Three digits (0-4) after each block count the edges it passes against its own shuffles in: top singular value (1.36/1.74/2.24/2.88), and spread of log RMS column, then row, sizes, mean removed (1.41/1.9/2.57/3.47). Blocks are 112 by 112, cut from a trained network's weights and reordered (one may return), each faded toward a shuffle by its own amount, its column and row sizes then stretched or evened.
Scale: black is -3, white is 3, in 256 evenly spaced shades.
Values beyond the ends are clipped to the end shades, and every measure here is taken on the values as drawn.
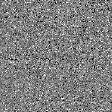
0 2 3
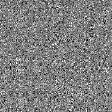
2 3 1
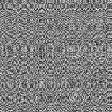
4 1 2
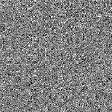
2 2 1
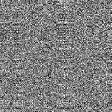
3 1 1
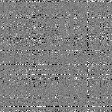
2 3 4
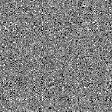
2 2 2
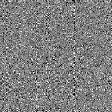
3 2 2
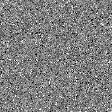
0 2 1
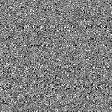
2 0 2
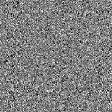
2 2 1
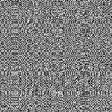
4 1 2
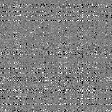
2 3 4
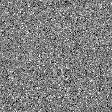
1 1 0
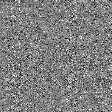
1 2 1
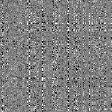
3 4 2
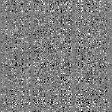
1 4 3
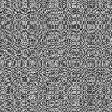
4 2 1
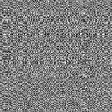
4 0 4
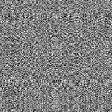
3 1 2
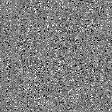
0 3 2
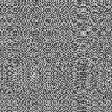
4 0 1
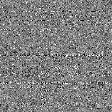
2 1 3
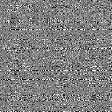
3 2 4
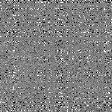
0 3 4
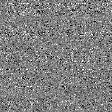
0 1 3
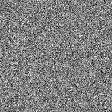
2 0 0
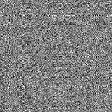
3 1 2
